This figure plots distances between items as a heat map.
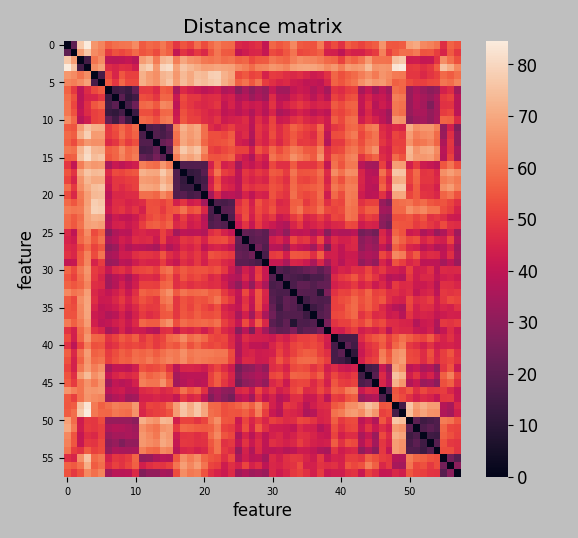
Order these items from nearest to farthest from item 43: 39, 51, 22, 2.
51, 39, 22, 2
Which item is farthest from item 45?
48
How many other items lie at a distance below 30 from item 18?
4
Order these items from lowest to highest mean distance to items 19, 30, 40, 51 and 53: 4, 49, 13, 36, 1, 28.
36, 28, 1, 4, 13, 49
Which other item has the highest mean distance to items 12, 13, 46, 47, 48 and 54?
3
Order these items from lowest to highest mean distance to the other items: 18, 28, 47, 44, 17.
47, 28, 44, 18, 17
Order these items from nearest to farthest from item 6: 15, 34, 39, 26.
26, 34, 39, 15
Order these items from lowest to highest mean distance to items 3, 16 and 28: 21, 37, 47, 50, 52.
52, 50, 47, 21, 37
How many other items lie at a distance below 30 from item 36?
8
